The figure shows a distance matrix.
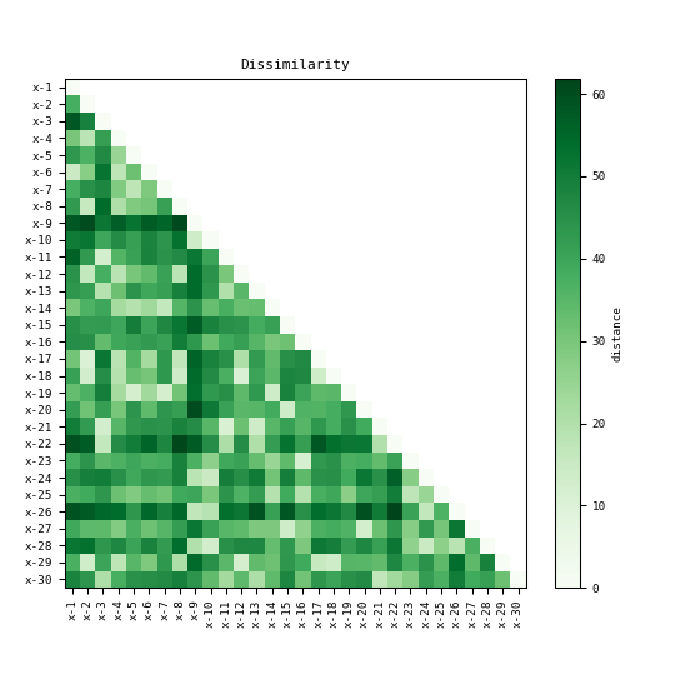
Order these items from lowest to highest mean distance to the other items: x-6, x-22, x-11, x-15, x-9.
x-6, x-11, x-15, x-22, x-9
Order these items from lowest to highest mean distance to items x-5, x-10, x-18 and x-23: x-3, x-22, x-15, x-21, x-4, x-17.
x-4, x-17, x-21, x-3, x-15, x-22
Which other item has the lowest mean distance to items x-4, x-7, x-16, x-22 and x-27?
x-14
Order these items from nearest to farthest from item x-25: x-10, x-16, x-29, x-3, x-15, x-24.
x-16, x-24, x-10, x-29, x-15, x-3
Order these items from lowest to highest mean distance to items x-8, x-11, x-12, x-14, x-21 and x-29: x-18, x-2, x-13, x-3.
x-18, x-2, x-13, x-3
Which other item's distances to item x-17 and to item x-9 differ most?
x-2
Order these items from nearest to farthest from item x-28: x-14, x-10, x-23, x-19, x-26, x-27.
x-10, x-26, x-23, x-14, x-27, x-19
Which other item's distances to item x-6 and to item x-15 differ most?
x-1
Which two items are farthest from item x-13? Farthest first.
x-26, x-9
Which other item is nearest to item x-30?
x-21
